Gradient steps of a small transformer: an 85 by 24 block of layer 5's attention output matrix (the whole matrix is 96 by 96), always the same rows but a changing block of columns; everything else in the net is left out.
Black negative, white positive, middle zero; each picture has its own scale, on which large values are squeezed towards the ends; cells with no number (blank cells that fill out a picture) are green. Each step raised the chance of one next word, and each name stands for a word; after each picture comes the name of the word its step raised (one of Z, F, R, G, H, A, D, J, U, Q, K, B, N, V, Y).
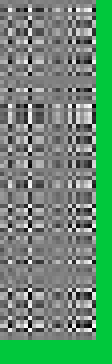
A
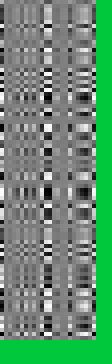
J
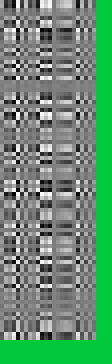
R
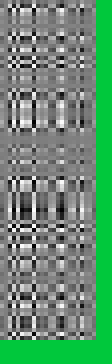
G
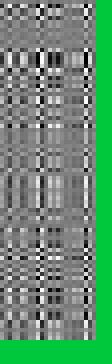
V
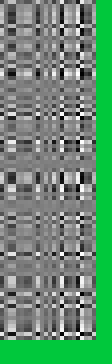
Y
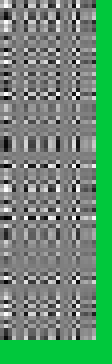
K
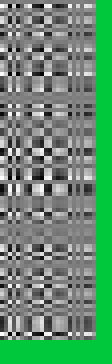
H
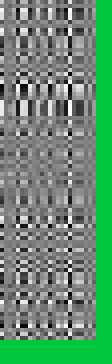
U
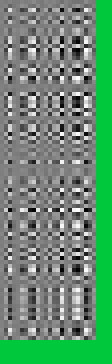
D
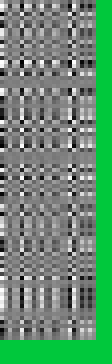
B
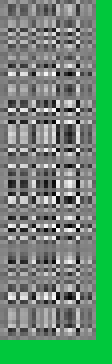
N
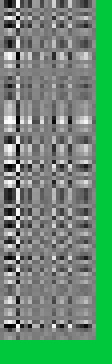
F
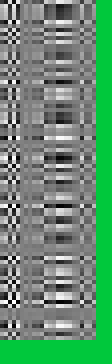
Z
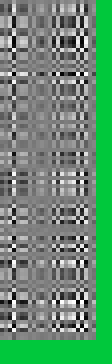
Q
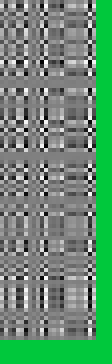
B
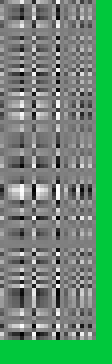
K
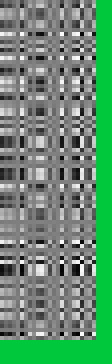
H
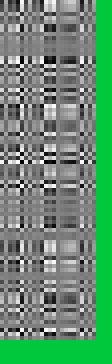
A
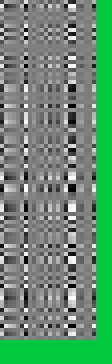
G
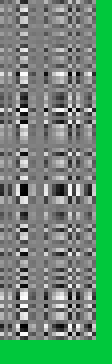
N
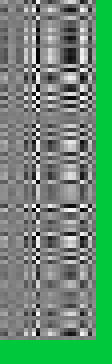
D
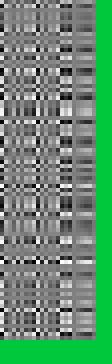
H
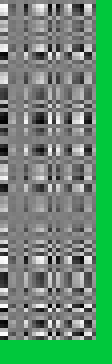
F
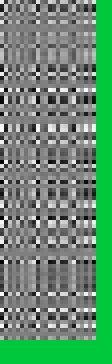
J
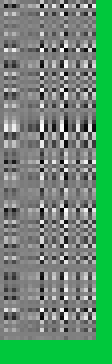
J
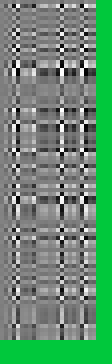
N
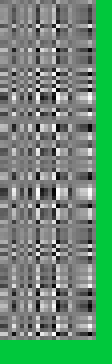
J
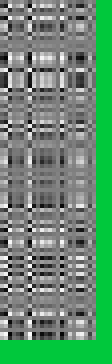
V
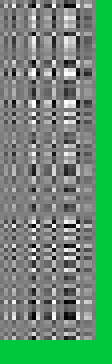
Q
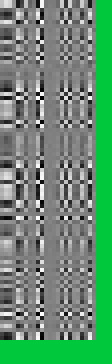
K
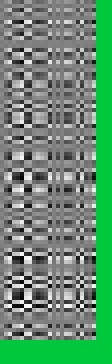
Z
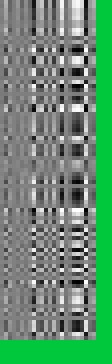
U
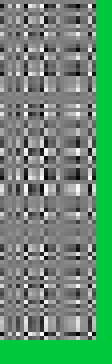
H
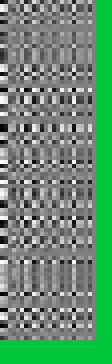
J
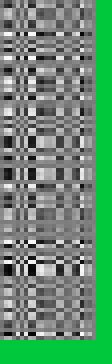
H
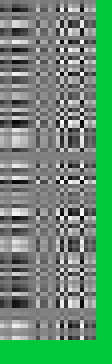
B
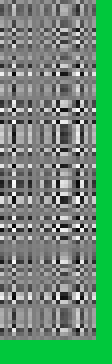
N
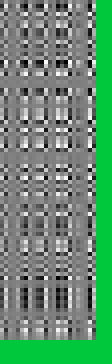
B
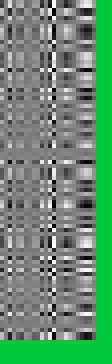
V
